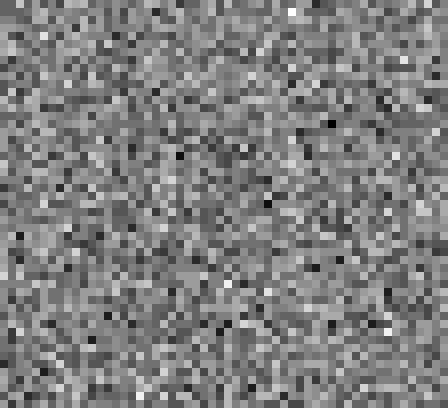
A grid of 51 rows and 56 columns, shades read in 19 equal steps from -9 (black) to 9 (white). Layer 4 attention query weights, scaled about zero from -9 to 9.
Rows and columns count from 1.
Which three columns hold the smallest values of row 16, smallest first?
42, 47, 3
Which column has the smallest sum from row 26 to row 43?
22
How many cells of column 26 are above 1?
11
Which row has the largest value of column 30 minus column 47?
41
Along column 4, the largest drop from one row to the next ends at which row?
50
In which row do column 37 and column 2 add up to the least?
51
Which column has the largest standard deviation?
49
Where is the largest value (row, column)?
2, 37
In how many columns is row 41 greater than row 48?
19
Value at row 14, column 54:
5
